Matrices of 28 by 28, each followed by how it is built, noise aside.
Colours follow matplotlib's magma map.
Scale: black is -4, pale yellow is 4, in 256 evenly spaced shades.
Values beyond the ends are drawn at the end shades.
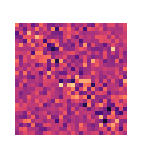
banded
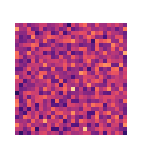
repeating rows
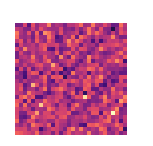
Hankel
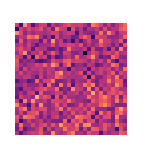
Hankel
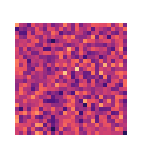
blocks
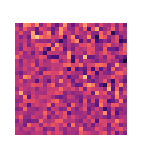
upper triangular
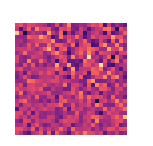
upper triangular
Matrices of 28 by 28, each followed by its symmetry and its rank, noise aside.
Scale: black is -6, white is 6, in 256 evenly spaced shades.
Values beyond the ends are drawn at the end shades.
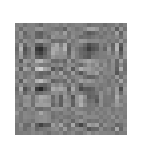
no symmetry, rank two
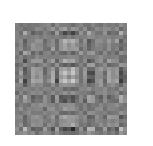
symmetric, rank one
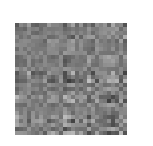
no symmetry, rank two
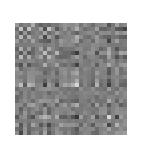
symmetric, rank two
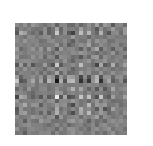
no symmetry, rank two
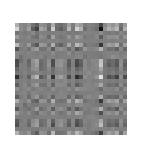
no symmetry, rank one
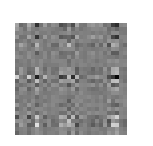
no symmetry, rank two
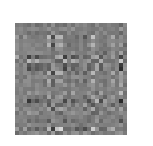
antisymmetric, rank two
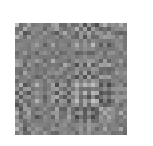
symmetric, rank three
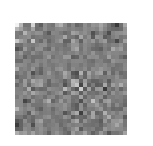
symmetric, rank three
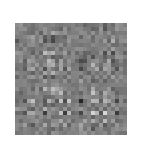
no symmetry, rank three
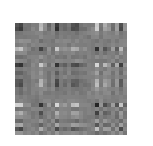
symmetric, rank one
